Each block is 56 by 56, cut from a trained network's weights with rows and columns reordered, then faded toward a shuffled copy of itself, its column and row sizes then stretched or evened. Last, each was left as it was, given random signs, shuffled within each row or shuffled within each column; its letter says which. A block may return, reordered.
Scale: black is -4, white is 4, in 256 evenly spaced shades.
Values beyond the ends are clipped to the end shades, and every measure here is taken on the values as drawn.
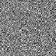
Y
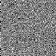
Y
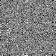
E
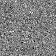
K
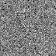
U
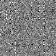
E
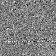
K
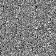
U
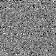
K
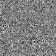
E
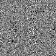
E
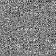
Y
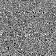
K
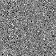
U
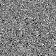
K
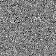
K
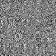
Y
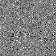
Y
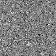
K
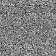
K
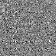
E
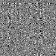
Y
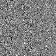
U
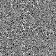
U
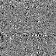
E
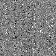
U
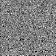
E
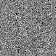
U
